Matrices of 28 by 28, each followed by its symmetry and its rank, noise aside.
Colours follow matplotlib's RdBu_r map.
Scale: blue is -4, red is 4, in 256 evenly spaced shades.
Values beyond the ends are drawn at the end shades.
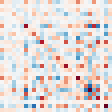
symmetric, rank three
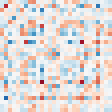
symmetric, rank three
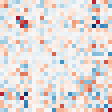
symmetric, rank six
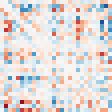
antisymmetric, rank four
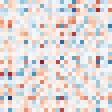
antisymmetric, rank four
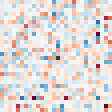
symmetric, rank six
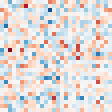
antisymmetric, rank six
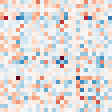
no symmetry, rank six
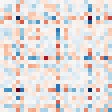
symmetric, rank three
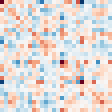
symmetric, rank three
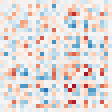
symmetric, rank four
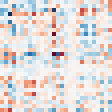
no symmetry, rank four
